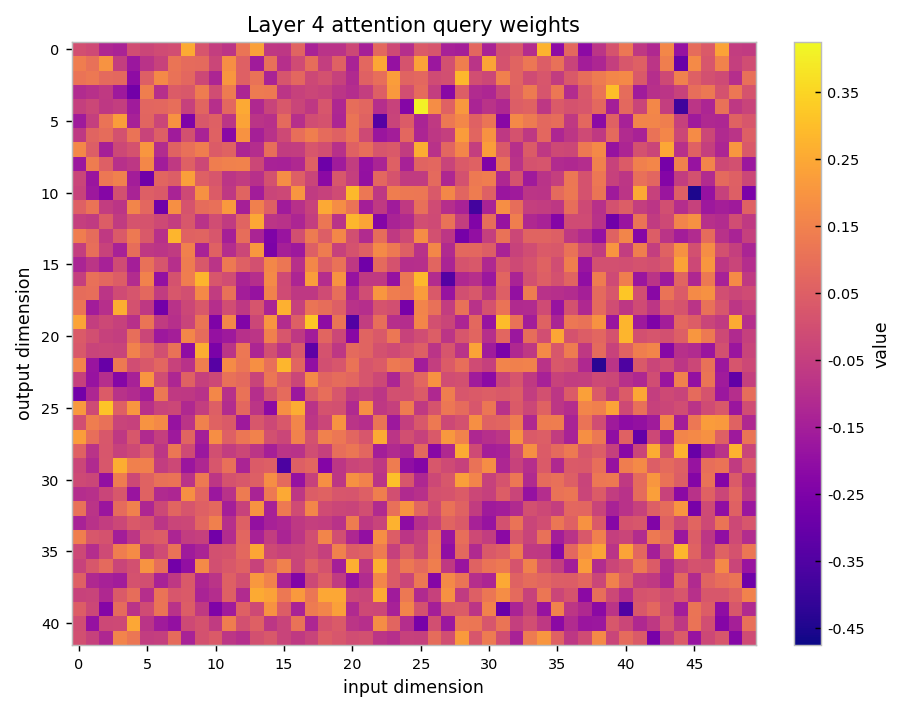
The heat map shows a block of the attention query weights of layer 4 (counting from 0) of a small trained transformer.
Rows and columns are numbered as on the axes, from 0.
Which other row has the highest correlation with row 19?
16
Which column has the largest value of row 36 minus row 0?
37
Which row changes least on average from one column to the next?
2
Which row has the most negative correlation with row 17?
5
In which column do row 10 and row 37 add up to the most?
27
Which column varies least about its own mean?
36
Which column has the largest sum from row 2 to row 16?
25
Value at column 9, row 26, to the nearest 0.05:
0.15
